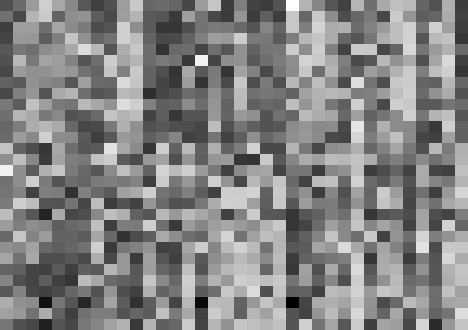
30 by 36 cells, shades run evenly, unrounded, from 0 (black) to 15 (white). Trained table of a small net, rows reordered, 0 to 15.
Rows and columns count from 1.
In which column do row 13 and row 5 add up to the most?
28
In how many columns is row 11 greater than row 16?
18
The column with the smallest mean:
14
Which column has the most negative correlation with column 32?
36
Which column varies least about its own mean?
26
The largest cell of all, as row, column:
1, 23
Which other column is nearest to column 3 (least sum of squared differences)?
25
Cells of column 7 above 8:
6
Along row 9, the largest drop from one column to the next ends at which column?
12
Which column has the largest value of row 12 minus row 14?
4
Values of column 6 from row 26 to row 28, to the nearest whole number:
3 6 5
